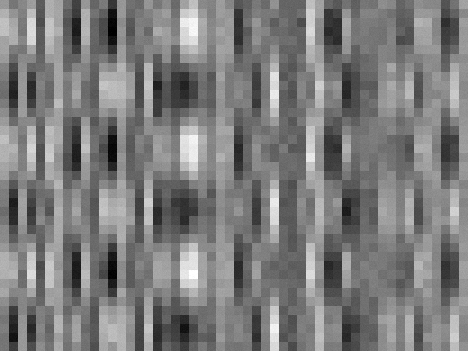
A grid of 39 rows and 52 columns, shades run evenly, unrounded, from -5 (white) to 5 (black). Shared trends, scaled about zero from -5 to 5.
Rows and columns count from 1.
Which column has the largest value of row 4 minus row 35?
13
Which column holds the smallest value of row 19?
22
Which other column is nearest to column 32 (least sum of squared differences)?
11
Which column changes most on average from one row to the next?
21
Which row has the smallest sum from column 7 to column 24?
16
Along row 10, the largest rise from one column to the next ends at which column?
18
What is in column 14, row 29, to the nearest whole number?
-1
